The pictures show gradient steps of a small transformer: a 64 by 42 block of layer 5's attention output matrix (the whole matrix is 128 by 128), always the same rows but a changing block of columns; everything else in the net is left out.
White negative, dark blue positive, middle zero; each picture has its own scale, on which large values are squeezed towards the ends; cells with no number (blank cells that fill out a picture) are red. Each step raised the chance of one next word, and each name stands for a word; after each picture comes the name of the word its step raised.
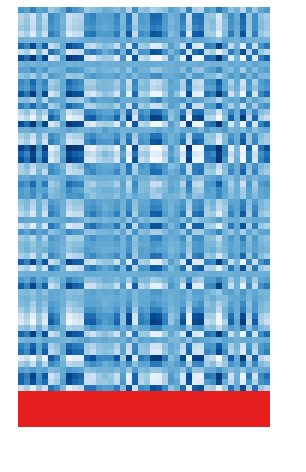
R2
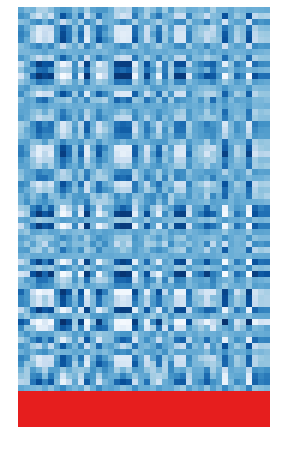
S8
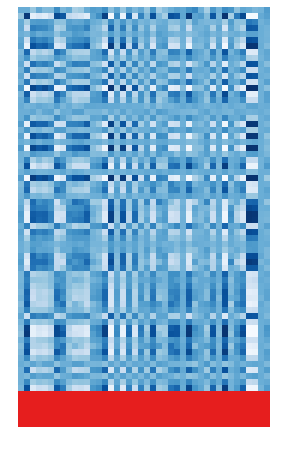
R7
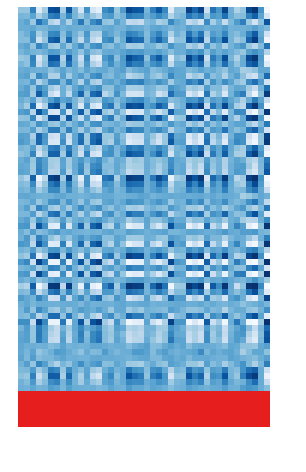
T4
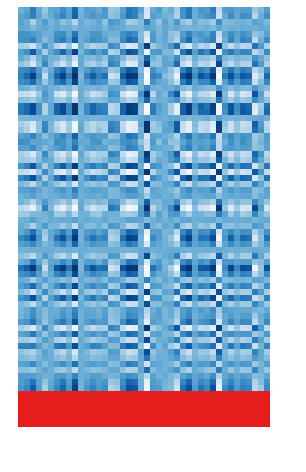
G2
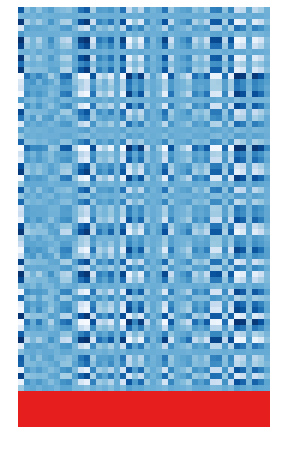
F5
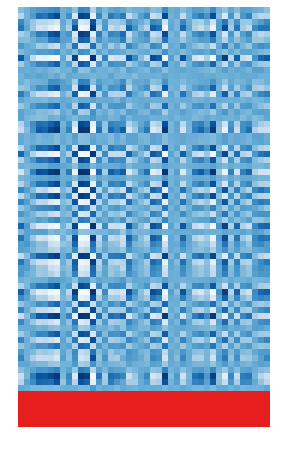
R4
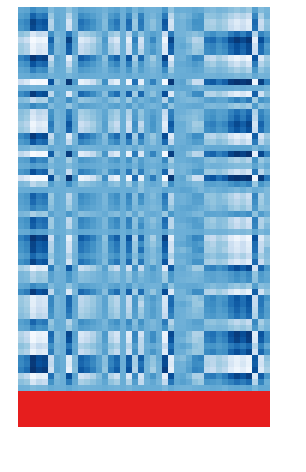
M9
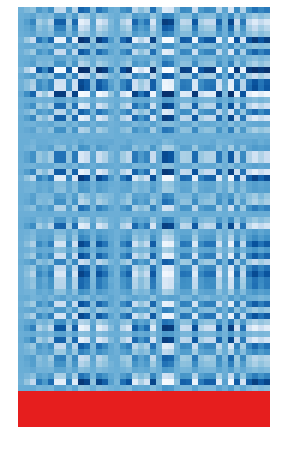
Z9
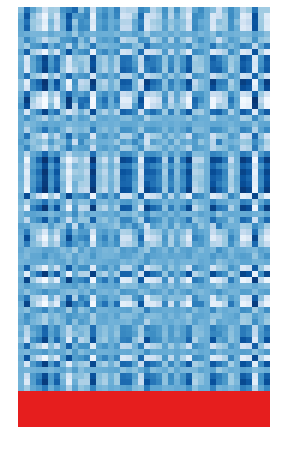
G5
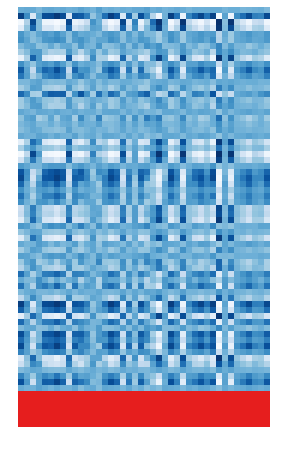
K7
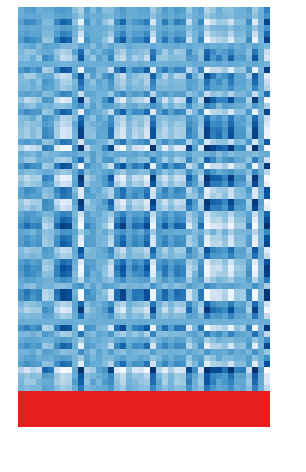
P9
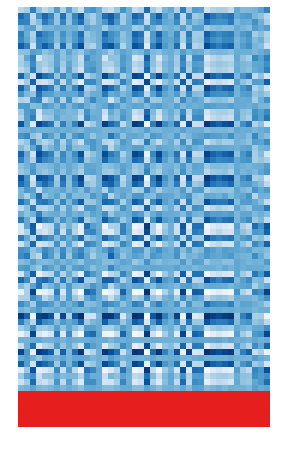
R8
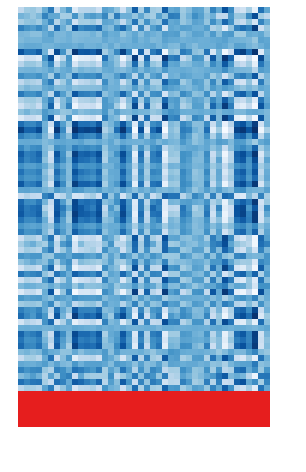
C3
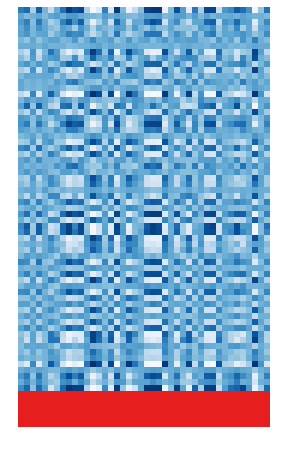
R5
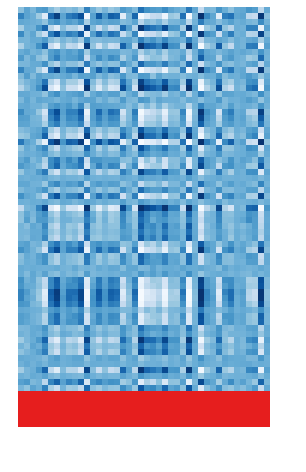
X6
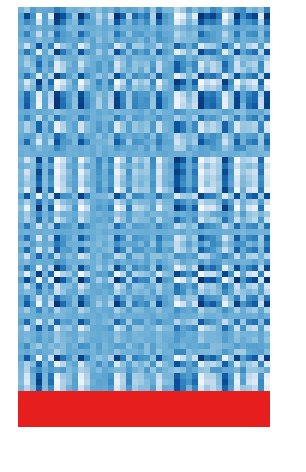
G5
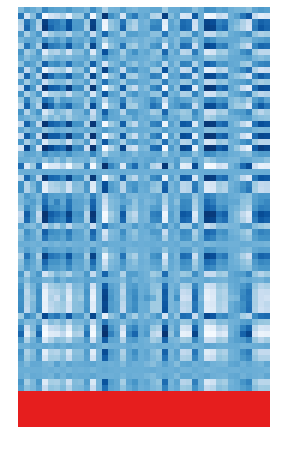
R7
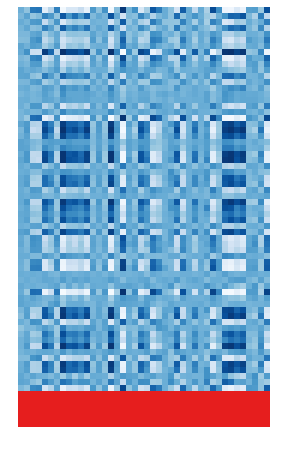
C3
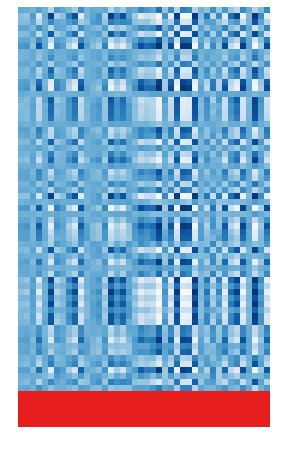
X6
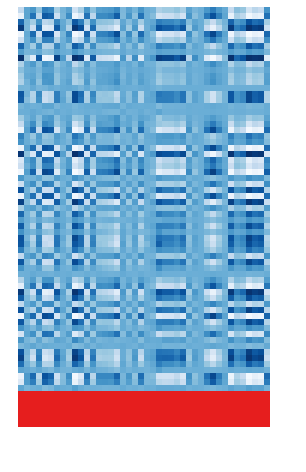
R4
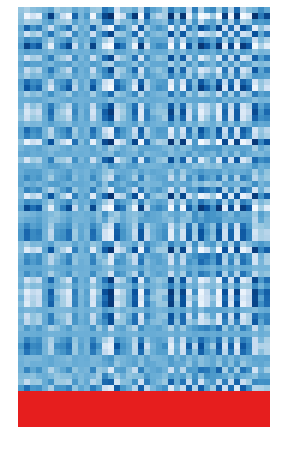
X6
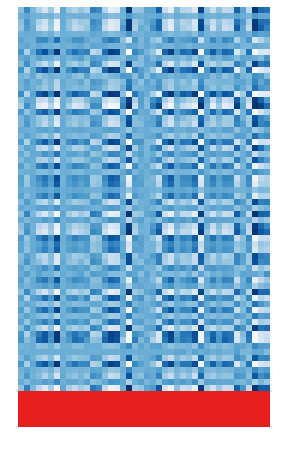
R5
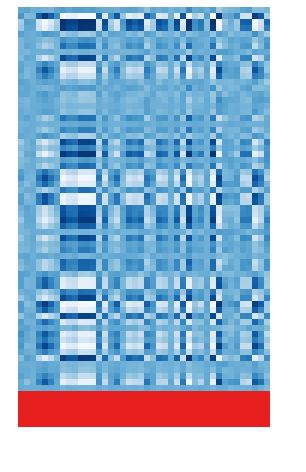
K7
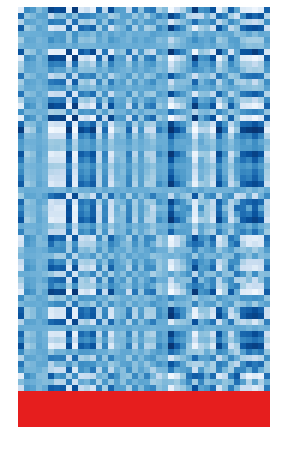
C3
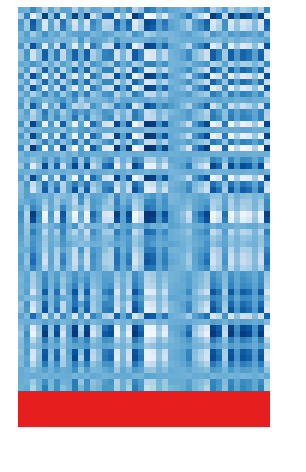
R7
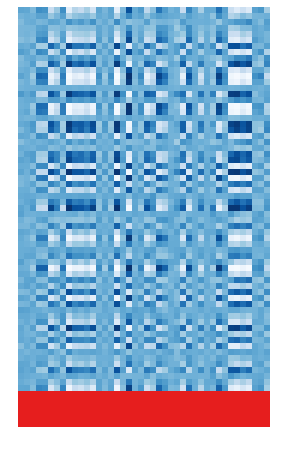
G2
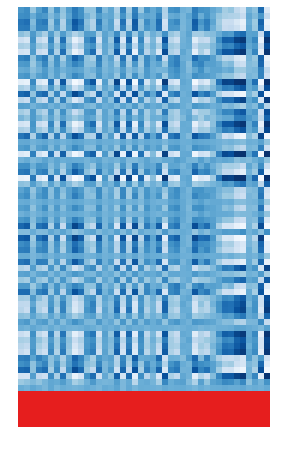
M9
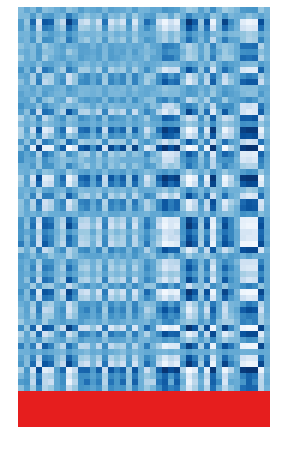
P9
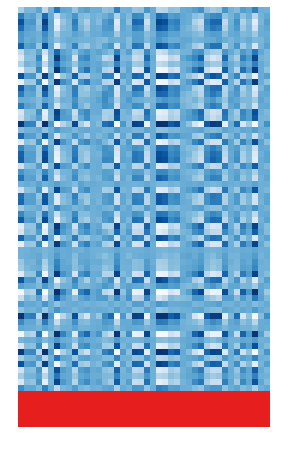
R8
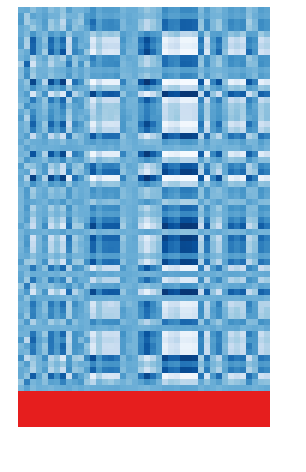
M9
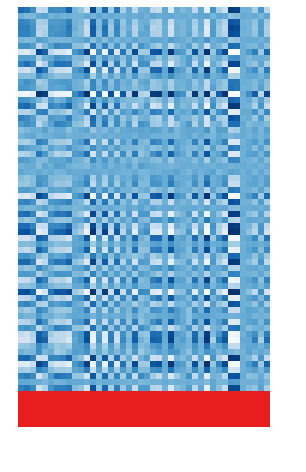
R5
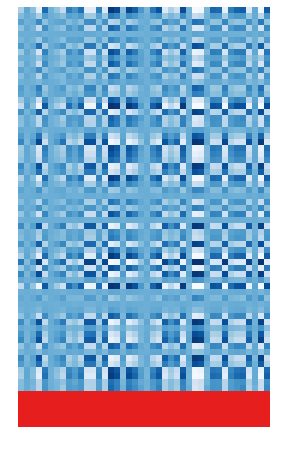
T4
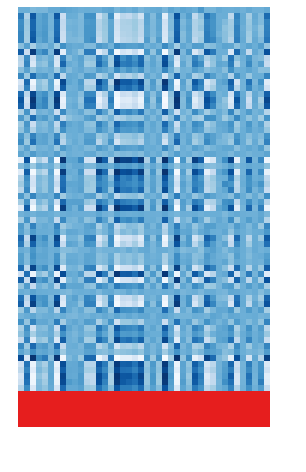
G5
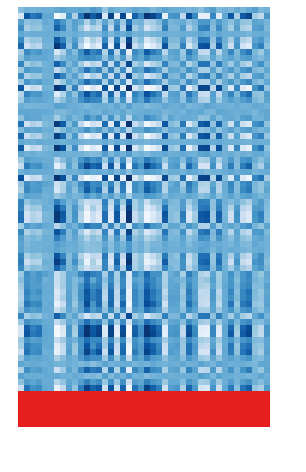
R7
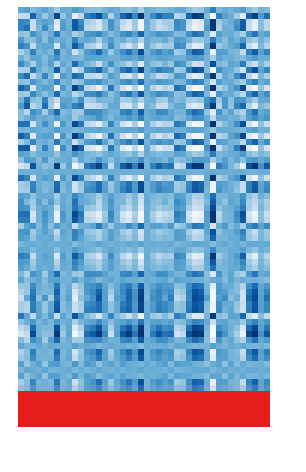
R7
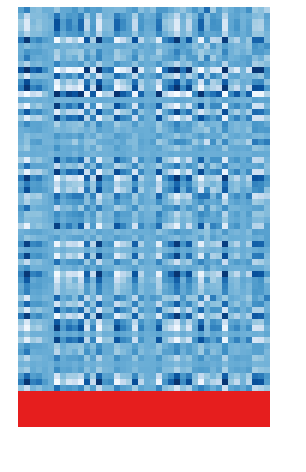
Z9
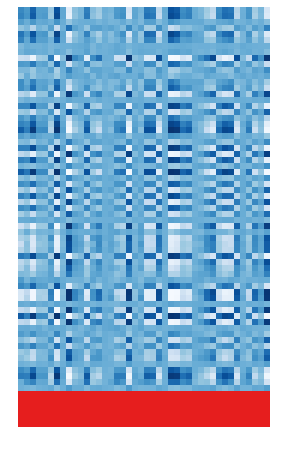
R4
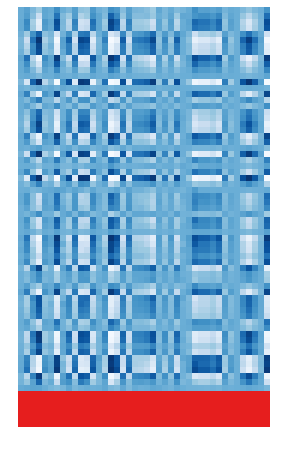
M9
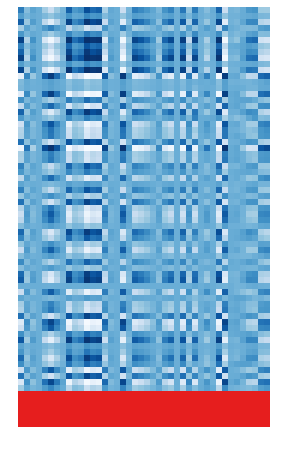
F5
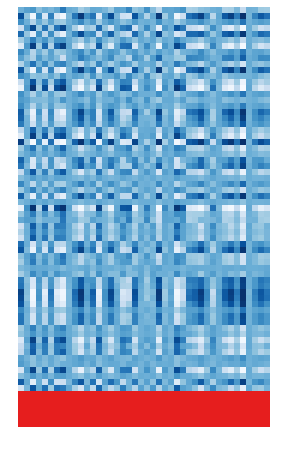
X6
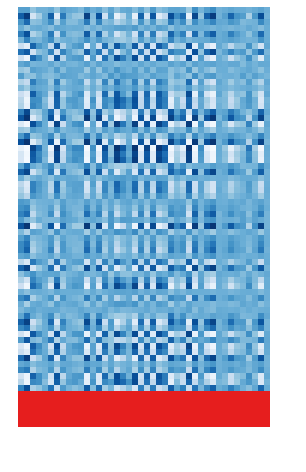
R2
